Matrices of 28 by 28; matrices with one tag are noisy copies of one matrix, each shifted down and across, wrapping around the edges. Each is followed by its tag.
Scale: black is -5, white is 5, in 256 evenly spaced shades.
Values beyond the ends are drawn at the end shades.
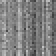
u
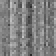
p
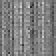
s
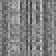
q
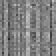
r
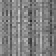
s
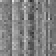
p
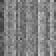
p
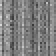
s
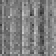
p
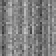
u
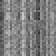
u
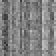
p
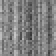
u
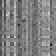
q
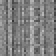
r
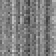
u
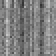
u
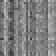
p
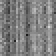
u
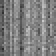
u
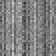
s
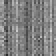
s
